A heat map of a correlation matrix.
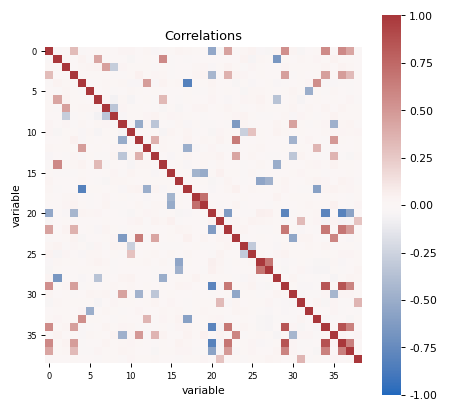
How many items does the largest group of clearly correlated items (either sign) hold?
8
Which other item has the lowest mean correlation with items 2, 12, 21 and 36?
20
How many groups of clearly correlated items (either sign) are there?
10
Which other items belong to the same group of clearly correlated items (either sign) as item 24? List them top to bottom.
10, 25
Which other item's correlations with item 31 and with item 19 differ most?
18
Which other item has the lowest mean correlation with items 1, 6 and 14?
28
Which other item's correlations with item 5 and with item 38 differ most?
32
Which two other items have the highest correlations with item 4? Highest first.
33, 12
